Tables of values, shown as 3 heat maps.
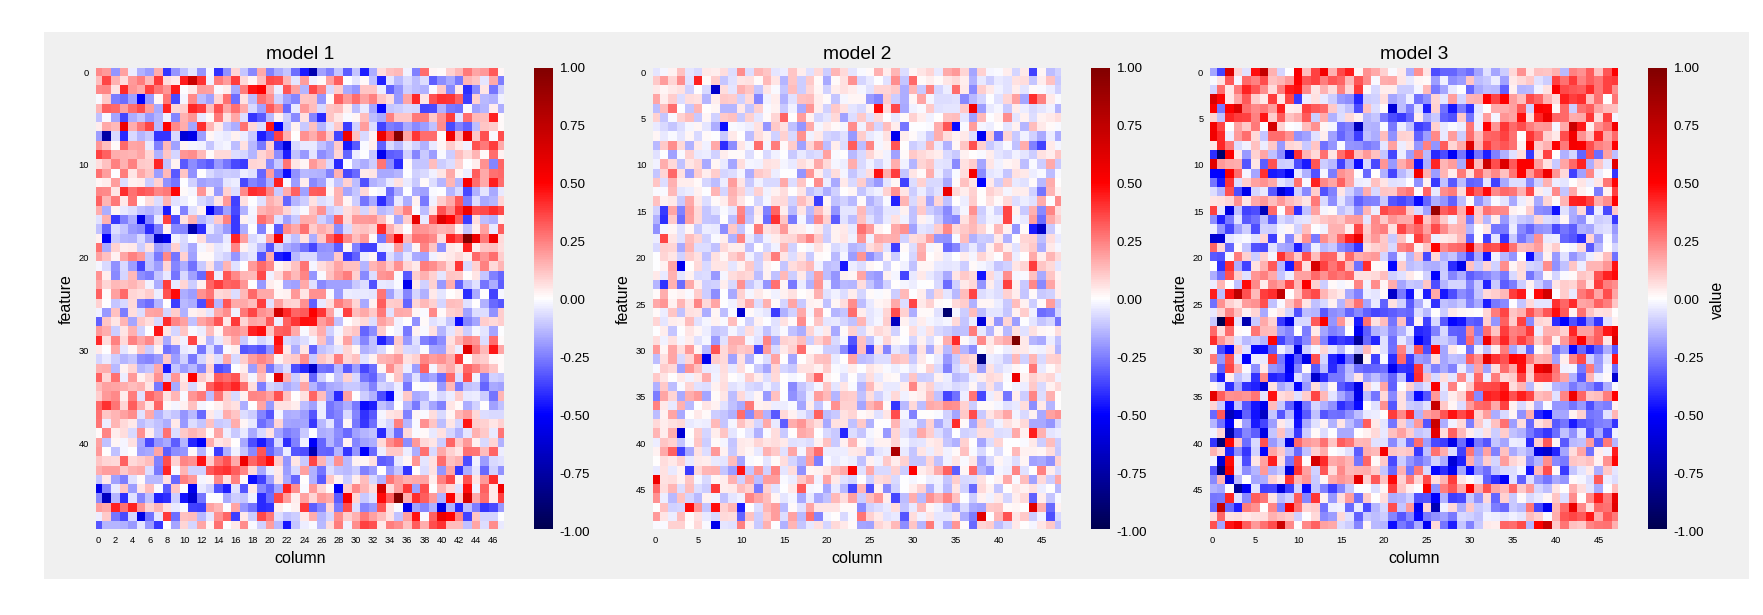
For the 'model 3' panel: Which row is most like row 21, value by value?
42
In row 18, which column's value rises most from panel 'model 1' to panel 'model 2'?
1
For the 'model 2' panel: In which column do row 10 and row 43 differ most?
30
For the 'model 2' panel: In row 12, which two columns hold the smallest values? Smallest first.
38, 29
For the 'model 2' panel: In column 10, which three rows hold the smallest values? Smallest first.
26, 47, 48
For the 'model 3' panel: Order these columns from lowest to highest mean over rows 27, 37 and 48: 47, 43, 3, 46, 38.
3, 38, 43, 46, 47
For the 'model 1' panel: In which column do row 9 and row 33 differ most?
21
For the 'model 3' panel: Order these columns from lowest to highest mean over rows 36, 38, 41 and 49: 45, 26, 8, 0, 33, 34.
45, 33, 0, 8, 34, 26
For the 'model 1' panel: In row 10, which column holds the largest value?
7
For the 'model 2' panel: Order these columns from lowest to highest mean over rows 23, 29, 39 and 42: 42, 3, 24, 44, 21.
3, 21, 24, 44, 42
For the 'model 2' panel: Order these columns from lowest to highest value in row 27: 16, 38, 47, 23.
38, 47, 23, 16
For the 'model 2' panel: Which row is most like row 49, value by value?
2
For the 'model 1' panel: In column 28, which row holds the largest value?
18
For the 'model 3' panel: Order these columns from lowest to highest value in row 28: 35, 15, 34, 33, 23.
15, 23, 33, 35, 34
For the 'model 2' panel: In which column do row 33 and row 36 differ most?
42
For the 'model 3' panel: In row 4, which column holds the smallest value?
21
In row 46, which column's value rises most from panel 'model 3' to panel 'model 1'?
35
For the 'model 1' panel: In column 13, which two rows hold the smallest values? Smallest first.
15, 10
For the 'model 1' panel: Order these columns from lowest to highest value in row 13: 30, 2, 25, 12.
30, 2, 12, 25
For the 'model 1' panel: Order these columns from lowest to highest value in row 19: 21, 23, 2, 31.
31, 23, 21, 2
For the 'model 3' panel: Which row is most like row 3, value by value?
7
